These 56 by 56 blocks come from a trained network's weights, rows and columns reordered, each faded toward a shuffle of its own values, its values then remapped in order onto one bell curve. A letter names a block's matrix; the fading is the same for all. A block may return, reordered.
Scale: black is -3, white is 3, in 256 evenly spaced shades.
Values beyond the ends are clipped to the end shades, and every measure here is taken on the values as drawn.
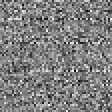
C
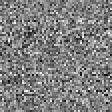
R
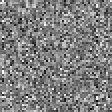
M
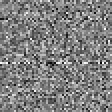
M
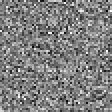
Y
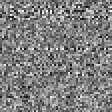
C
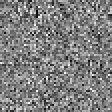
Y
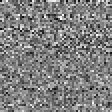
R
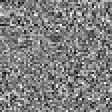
M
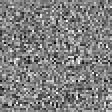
R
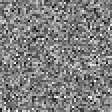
Y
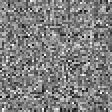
R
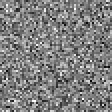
Y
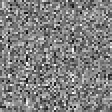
M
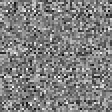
R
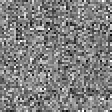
Y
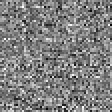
R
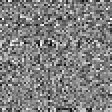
C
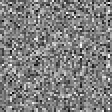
M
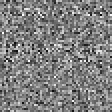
C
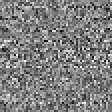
R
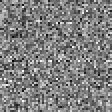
Y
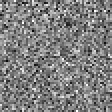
Y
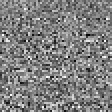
R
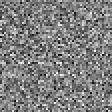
Y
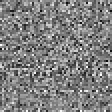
R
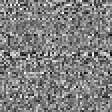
C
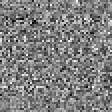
R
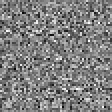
R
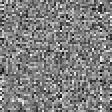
M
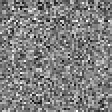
Y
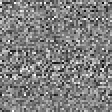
R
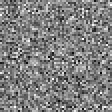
Y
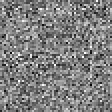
M
